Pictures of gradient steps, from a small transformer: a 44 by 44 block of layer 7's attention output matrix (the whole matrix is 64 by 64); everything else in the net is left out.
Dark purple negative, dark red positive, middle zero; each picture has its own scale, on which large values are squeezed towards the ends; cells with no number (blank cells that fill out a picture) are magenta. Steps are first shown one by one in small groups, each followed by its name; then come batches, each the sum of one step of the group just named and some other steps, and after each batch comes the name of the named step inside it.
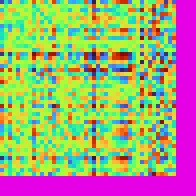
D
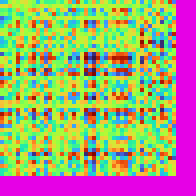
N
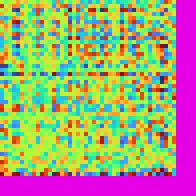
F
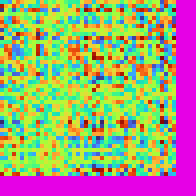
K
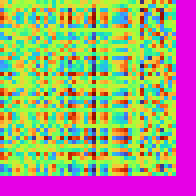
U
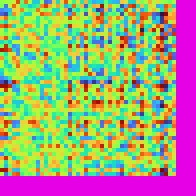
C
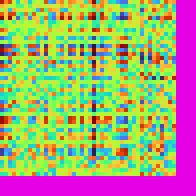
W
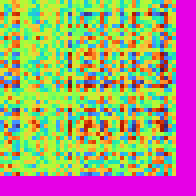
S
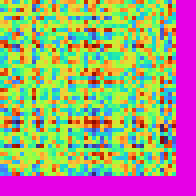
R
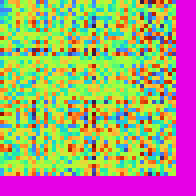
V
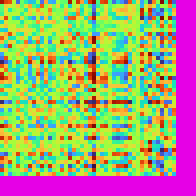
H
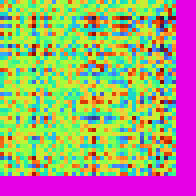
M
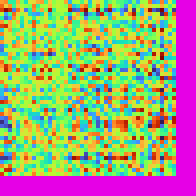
S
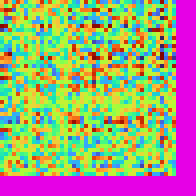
K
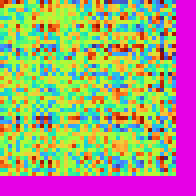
M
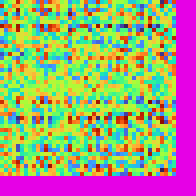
K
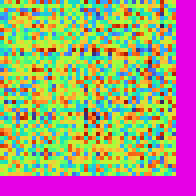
V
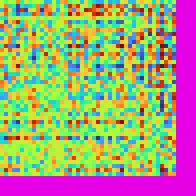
C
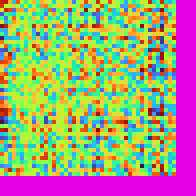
K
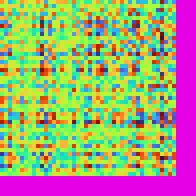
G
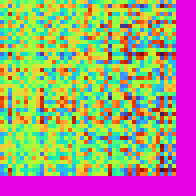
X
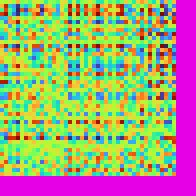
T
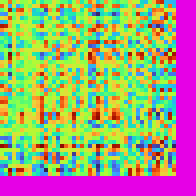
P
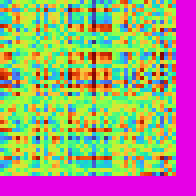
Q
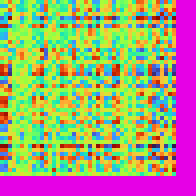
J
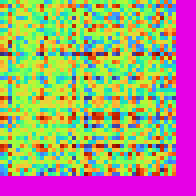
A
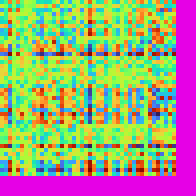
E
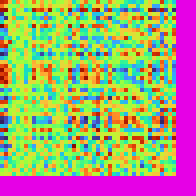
A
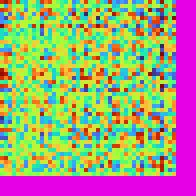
J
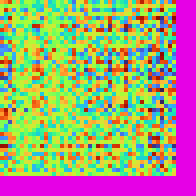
J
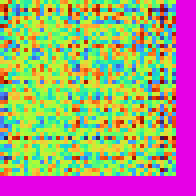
T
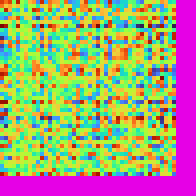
J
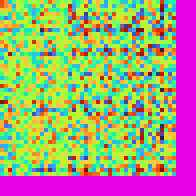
X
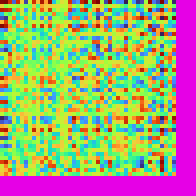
P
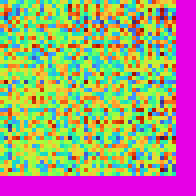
T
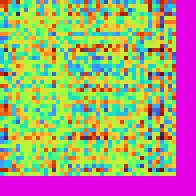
T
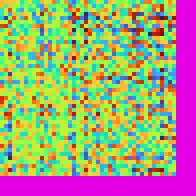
J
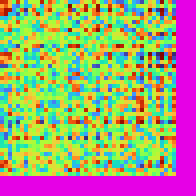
T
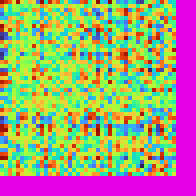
P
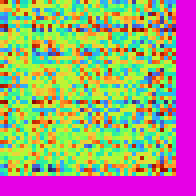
E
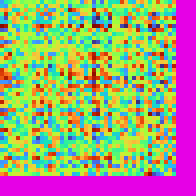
Q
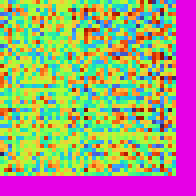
G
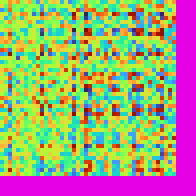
E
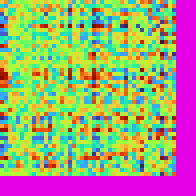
Q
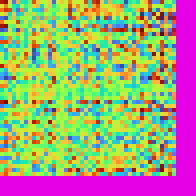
T
